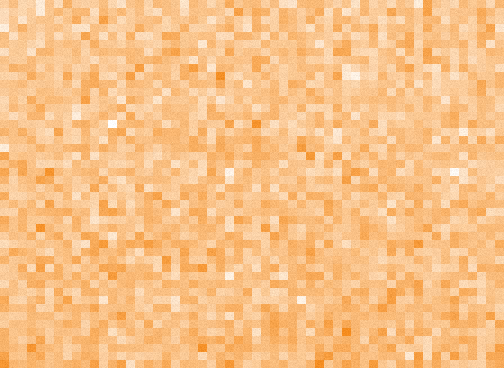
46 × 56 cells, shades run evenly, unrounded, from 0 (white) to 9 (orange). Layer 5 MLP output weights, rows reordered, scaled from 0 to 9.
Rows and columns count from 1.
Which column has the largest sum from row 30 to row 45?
11
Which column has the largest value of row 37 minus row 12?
44
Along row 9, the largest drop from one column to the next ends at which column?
17
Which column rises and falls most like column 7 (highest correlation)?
40
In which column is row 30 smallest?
13
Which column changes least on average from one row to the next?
33
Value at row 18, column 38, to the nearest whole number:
2
